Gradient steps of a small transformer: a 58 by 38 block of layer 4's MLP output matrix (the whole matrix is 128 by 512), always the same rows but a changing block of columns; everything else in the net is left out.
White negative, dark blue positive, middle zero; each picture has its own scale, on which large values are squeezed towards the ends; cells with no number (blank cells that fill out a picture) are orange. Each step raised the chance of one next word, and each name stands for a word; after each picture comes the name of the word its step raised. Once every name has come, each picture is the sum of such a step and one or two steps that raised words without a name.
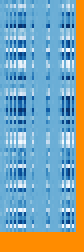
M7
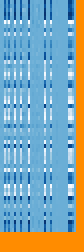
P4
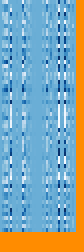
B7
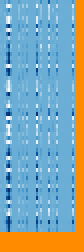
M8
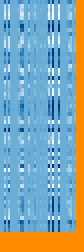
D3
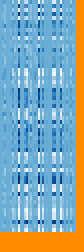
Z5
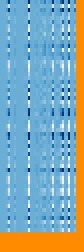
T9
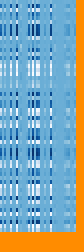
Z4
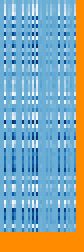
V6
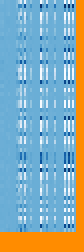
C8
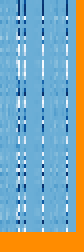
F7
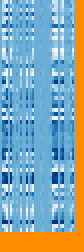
Z5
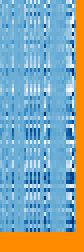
M8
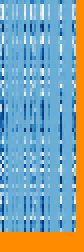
D3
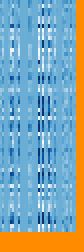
M7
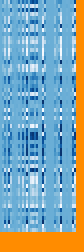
T9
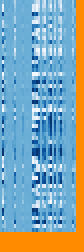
B7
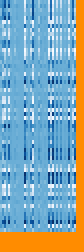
P4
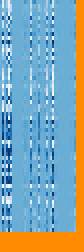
V6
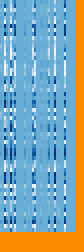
Z4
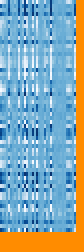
F7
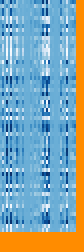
F7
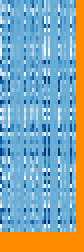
B7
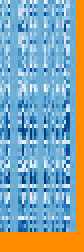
D3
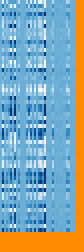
M7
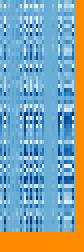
M8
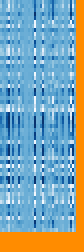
P4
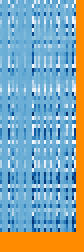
M8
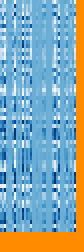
V6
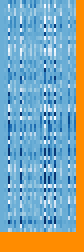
M8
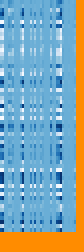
P4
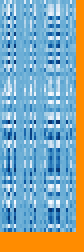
V6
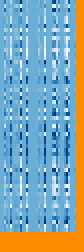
T9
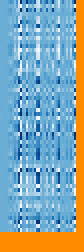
T9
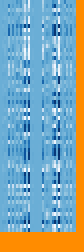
Z4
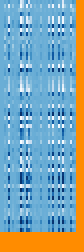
M8
